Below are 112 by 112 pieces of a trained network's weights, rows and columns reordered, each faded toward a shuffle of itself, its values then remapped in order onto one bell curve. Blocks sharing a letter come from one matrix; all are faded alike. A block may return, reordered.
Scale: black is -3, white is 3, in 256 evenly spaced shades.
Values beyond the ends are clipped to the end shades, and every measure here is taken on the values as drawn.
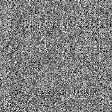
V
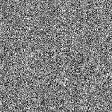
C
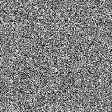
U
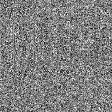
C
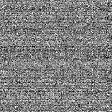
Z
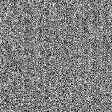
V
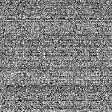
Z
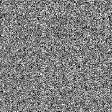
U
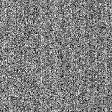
V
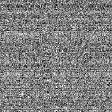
Z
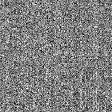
V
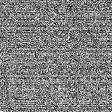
Z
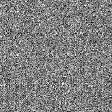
U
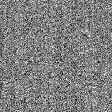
V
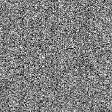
C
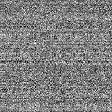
Z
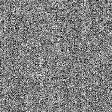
C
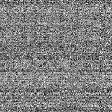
Z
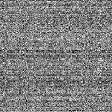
Z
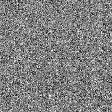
C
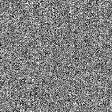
C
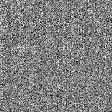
V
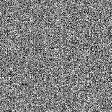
C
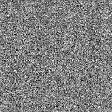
U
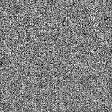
C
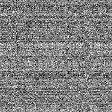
Z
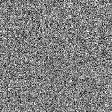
U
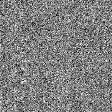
U
